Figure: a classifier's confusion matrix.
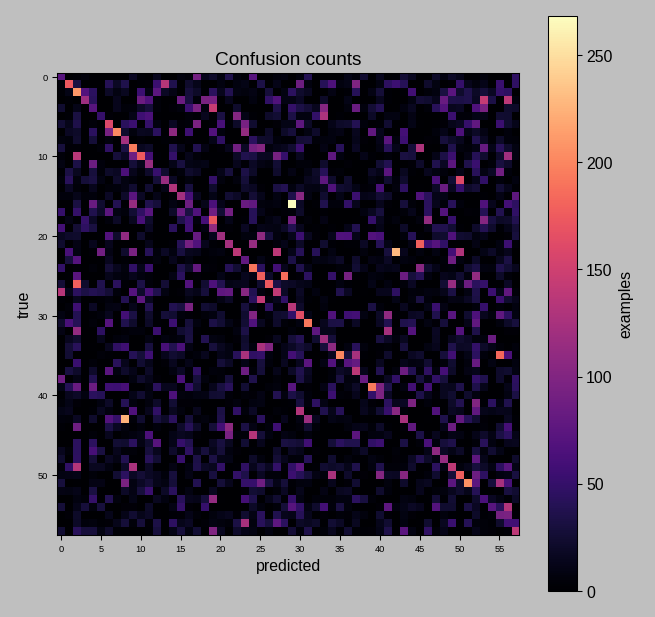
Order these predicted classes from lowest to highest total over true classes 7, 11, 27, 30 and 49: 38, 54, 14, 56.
38, 54, 14, 56
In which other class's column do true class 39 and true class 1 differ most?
13
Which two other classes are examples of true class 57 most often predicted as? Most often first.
19, 43
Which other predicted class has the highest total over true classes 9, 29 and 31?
24
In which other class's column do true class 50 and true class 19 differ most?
34
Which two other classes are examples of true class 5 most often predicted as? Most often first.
33, 22
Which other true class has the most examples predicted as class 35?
20
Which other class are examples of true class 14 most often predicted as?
48
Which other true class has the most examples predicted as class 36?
25
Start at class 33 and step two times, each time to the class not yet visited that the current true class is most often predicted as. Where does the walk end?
56
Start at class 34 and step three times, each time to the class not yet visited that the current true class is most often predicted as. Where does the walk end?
10
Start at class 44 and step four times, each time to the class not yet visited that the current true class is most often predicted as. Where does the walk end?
17
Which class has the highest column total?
2
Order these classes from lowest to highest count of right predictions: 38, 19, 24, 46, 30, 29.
46, 38, 19, 29, 30, 24
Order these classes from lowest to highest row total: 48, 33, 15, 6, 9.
33, 48, 15, 6, 9
